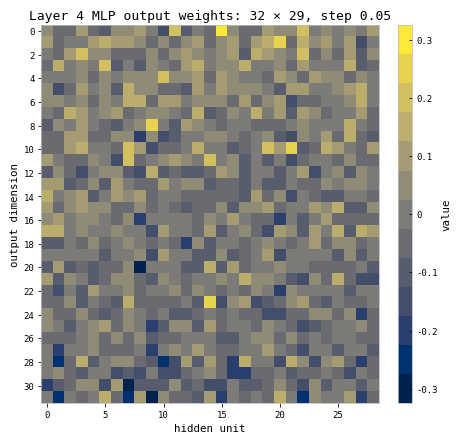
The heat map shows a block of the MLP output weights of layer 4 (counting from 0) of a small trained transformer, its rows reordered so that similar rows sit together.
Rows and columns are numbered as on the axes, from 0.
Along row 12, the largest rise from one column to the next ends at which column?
9
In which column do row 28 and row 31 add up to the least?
1
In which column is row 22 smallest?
20
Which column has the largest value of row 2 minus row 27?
22
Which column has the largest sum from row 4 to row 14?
7
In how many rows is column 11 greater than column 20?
11
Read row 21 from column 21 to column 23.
-0.1 -0.15 0.05
